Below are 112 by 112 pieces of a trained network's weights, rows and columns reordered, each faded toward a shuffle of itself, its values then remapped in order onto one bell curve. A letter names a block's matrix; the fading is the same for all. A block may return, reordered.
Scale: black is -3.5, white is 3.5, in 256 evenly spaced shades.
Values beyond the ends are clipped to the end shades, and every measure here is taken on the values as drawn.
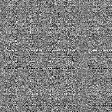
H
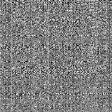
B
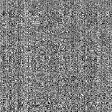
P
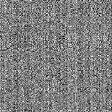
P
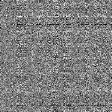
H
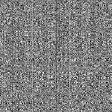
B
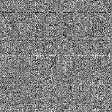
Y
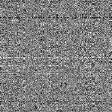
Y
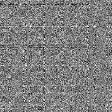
Y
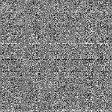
Y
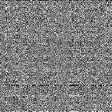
H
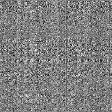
B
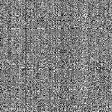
P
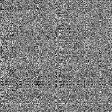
Y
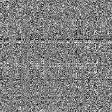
Y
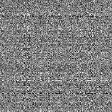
H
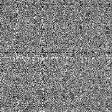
Y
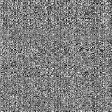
P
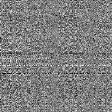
H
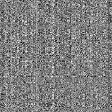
P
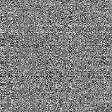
H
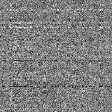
H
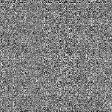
Y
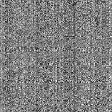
P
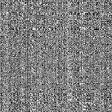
P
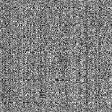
P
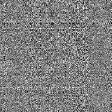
Y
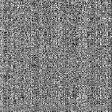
P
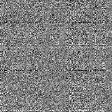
Y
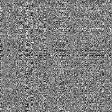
Y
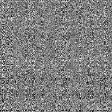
Y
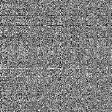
Y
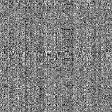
P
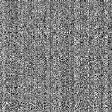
P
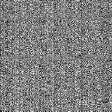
B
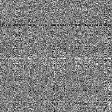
Y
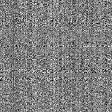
P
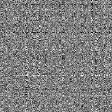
Y
